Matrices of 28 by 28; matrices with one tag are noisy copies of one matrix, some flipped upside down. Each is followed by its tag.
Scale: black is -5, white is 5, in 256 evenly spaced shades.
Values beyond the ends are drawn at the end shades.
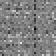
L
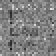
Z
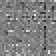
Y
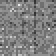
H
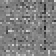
Y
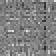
Y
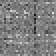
L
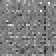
Y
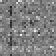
Z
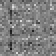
Z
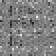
Z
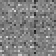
H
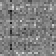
Z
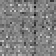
H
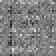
Z
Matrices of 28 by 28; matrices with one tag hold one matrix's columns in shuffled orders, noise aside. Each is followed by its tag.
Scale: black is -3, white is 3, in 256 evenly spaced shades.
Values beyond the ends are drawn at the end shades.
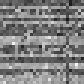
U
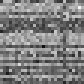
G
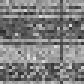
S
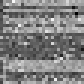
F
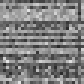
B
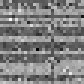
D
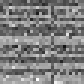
U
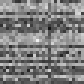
G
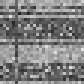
S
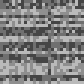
D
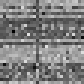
S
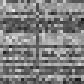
G
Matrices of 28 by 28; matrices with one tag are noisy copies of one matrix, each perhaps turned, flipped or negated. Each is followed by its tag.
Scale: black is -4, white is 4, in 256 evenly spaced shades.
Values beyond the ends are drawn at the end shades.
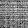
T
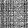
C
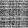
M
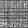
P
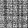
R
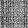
C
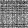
C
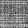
C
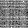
M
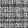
R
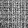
T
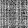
M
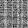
R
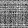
C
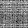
C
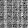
R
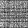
P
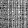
T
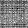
C
